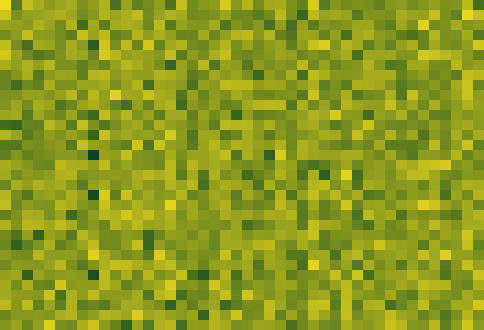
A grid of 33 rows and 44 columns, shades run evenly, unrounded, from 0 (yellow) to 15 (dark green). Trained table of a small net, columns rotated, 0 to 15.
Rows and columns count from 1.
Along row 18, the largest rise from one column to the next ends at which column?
33
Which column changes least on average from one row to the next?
35
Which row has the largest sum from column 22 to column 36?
3
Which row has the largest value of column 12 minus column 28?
11
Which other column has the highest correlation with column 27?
6
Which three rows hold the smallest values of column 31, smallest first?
12, 28, 20
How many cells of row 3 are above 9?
8
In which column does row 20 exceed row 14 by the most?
16
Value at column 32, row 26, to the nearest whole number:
5
